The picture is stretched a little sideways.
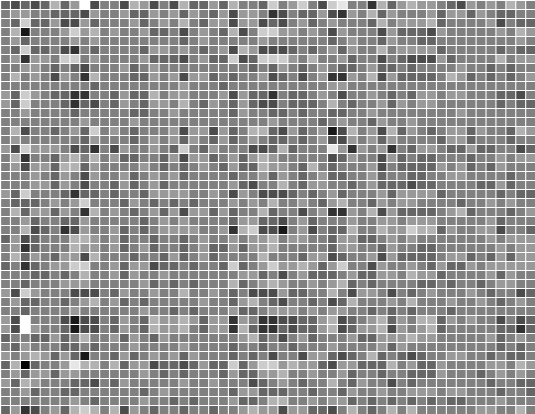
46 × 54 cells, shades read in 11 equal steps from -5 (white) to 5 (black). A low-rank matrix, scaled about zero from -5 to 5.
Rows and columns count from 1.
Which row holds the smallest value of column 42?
26
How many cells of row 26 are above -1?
33
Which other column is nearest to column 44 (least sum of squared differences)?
43
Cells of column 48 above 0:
8
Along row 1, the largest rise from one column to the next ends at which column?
10
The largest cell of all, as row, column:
41, 3
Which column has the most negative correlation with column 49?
29
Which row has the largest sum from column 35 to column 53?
21
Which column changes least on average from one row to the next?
11
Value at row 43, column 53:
1
